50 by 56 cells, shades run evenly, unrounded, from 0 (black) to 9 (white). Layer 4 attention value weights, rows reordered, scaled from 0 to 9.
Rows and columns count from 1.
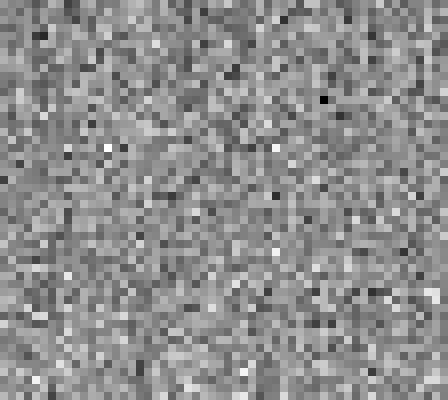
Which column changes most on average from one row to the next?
47
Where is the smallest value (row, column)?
13, 41
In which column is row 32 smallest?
51
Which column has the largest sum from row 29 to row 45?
55
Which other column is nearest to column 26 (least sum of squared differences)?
2
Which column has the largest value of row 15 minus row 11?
6
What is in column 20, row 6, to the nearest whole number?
8
